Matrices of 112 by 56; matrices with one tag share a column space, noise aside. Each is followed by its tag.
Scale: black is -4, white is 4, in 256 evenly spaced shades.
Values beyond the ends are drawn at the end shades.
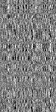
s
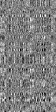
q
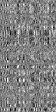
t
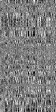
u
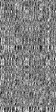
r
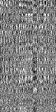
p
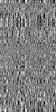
u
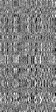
q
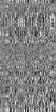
u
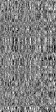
r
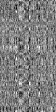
r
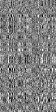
q
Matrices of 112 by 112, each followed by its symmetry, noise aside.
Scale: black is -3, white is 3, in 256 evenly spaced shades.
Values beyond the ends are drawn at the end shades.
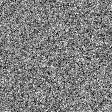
symmetric.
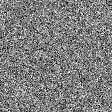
symmetric across the other diagonal.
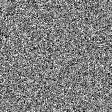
symmetric.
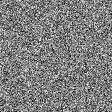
no symmetry.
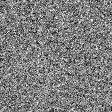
symmetric across the other diagonal.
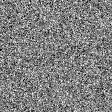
same after a half turn.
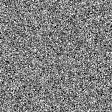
antisymmetric.
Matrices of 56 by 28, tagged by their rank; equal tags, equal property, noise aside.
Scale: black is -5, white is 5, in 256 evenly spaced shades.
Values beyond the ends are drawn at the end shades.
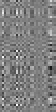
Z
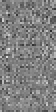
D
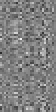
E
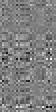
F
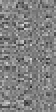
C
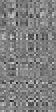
Z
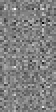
E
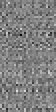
E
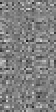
F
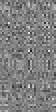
C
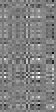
Z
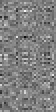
E
